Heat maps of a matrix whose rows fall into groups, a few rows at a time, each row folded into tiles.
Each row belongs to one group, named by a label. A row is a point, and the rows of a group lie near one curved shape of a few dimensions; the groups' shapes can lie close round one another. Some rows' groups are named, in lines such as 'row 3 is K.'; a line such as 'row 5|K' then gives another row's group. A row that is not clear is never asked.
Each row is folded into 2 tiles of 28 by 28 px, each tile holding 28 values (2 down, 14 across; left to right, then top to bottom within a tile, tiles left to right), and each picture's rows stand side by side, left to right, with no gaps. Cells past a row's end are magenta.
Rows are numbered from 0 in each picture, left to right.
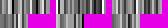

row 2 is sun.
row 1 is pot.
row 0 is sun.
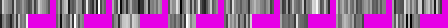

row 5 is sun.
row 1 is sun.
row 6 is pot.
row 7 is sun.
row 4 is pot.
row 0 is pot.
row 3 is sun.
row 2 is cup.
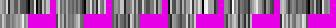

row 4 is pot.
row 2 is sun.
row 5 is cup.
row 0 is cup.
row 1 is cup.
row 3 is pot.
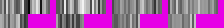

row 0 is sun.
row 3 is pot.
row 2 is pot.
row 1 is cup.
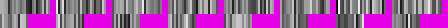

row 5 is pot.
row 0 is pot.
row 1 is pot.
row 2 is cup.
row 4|cup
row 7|sun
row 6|pot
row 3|sun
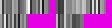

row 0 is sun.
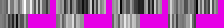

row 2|cup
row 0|cup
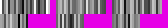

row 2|sun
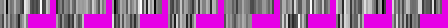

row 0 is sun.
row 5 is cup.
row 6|pot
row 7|sun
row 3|cup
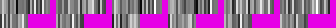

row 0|cup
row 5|sun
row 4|sun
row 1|sun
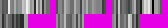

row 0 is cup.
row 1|pot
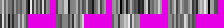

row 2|cup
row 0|cup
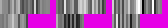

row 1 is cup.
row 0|pot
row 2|sun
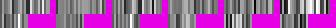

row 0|sun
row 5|pot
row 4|cup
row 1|pot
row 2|sun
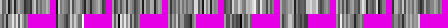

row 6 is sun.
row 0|cup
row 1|pot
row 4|cup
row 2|cup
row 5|pot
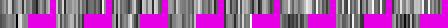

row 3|pot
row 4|pot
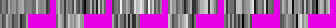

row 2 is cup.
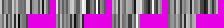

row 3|sun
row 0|sun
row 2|sun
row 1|sun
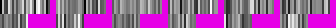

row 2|pot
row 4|cup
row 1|cup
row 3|sun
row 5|cup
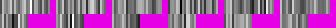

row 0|cup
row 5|pot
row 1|sun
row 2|pot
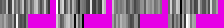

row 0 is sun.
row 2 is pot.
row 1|pot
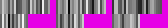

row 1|sun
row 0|cup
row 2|pot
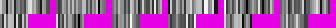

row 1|cup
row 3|pot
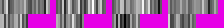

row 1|sun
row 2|cup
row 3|pot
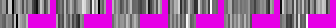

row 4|pot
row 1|cup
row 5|pot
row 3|sun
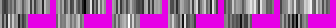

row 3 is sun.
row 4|cup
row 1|cup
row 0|cup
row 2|cup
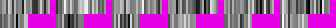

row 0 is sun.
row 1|cup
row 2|cup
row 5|cup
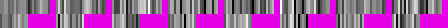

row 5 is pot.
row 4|cup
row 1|pot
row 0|pot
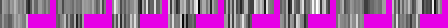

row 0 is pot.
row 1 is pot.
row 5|sun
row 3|sun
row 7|sun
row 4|sun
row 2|cup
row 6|pot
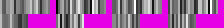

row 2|sun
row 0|pot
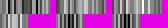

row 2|cup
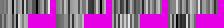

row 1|sun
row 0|sun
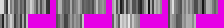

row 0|pot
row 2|cup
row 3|pot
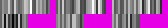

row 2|sun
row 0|cup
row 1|sun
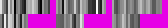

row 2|pot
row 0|pot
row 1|sun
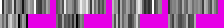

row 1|cup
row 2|sun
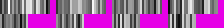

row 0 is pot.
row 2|cup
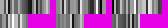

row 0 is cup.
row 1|sun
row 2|pot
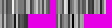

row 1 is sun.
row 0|sun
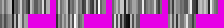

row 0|sun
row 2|cup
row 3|sun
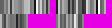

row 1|sun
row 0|cup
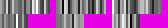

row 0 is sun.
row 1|sun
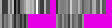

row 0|pot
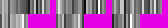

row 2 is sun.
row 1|cup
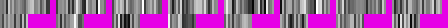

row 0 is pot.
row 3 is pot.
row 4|cup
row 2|cup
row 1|sun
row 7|cup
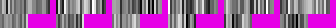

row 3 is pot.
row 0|pot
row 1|pot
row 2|cup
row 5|cup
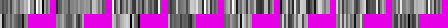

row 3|cup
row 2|pot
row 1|pot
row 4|sun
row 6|sun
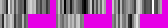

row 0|pot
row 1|cup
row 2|sun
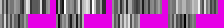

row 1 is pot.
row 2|cup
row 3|cup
